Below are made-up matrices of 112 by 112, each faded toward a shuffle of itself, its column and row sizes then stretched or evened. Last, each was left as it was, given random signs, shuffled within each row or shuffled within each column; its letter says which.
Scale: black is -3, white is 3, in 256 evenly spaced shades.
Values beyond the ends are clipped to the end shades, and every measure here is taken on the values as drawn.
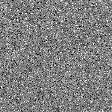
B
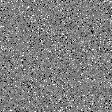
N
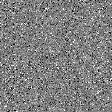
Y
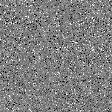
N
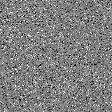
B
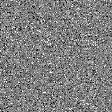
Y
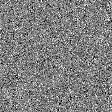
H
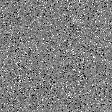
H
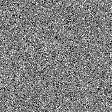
H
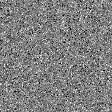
B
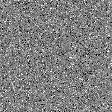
H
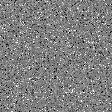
B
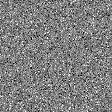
H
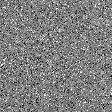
H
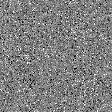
N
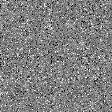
N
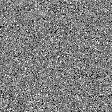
B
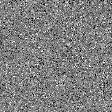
N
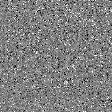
Y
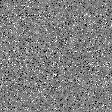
B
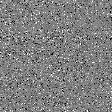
Y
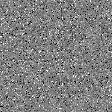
Y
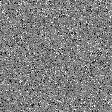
B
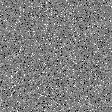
H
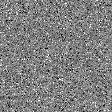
N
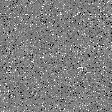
Y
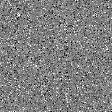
Y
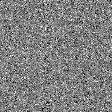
N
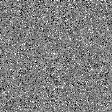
N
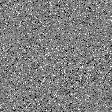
B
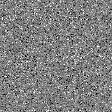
N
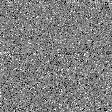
B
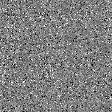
N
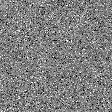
B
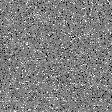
B
